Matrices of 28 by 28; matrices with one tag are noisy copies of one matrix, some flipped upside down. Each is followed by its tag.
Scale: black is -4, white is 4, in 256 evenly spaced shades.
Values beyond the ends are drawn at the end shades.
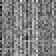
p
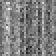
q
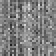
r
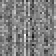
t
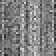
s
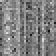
q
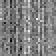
r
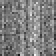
s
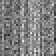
s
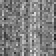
s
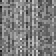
p
